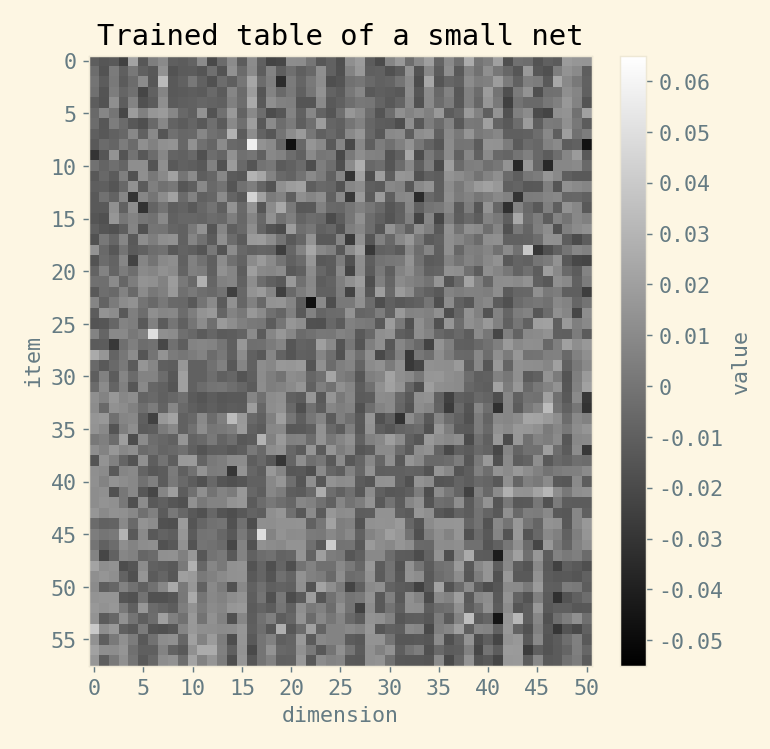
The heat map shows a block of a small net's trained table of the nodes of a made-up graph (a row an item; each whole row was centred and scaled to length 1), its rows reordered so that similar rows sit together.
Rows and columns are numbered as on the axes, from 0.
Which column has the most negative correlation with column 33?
23
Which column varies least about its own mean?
39
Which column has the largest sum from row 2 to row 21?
16
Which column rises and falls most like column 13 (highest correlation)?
10
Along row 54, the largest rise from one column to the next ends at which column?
19
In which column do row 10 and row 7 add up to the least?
43
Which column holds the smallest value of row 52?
27
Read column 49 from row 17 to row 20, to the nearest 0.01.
-0.02 0.01 -0.02 -0.01
